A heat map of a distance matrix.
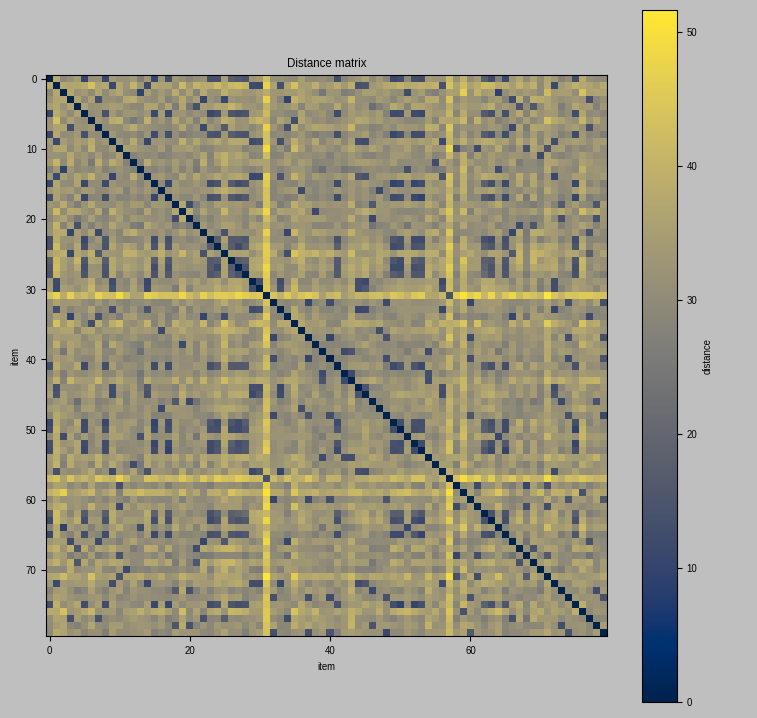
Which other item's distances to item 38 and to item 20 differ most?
19
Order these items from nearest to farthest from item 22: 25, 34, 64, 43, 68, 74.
34, 25, 68, 74, 64, 43
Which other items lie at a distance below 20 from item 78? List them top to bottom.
18, 20, 46, 73
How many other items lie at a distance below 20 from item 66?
6
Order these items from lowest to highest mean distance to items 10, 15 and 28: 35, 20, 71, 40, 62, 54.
62, 71, 40, 20, 35, 54
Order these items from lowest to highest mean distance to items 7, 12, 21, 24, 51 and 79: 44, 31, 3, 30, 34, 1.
34, 3, 44, 30, 1, 31
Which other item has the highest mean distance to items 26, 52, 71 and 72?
31
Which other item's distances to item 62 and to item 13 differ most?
2
